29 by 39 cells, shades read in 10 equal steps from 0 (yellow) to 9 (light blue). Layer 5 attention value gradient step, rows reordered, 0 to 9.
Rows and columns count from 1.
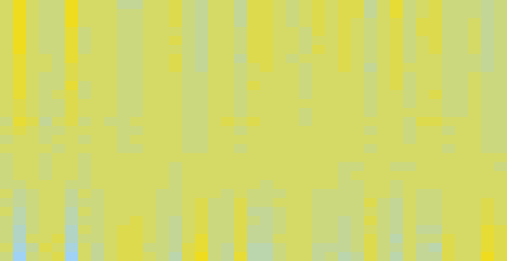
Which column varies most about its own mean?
2
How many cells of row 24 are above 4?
5
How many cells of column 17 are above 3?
7
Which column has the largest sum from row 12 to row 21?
4
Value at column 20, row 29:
6
